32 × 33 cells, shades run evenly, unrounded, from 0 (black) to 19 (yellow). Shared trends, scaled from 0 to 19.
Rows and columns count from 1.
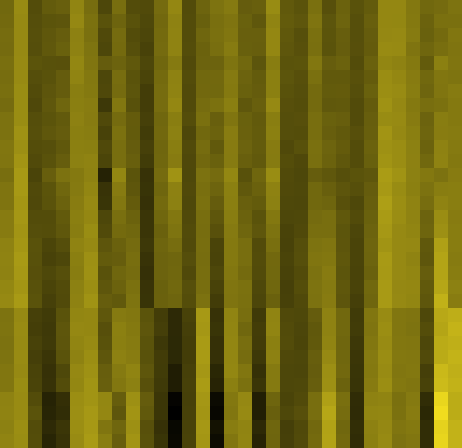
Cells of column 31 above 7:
22
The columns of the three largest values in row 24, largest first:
33, 32, 15
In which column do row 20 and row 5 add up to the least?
11
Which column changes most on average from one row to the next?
8
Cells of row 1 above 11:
6
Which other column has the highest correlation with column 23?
3
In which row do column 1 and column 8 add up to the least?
13
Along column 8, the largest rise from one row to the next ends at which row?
29
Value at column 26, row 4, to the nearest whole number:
7
